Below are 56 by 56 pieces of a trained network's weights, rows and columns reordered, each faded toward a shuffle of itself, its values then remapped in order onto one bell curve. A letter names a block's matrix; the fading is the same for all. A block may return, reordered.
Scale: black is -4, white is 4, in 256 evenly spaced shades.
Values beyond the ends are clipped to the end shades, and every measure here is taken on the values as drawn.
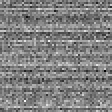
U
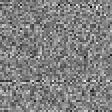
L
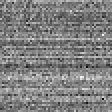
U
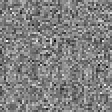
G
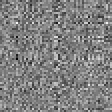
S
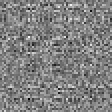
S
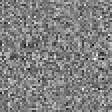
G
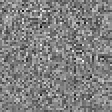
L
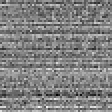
U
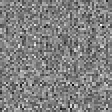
G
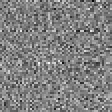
L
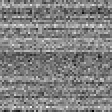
U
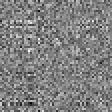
S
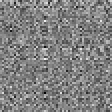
S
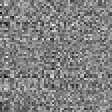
S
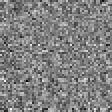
L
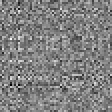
S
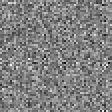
G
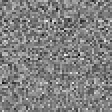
L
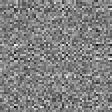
S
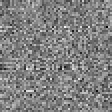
L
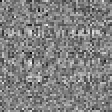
S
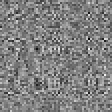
S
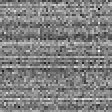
U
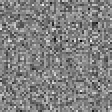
G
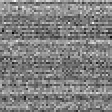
U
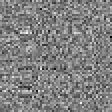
L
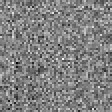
G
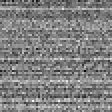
U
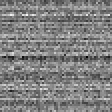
U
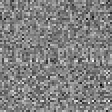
L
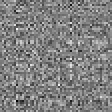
S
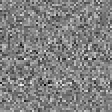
L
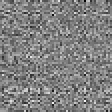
S
